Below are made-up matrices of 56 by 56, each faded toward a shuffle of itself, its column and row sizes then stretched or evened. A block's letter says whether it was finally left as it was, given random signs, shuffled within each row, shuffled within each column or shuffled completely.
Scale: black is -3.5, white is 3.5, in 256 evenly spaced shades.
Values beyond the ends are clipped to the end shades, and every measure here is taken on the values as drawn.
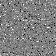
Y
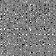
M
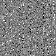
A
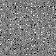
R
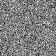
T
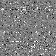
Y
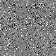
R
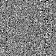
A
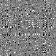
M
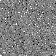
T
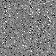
A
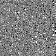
A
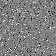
T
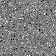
T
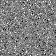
T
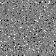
Y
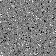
T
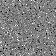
T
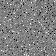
T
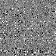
R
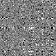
M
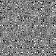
M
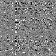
M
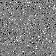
Y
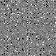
M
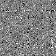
R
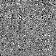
R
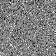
T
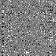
M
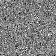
T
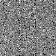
A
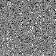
A
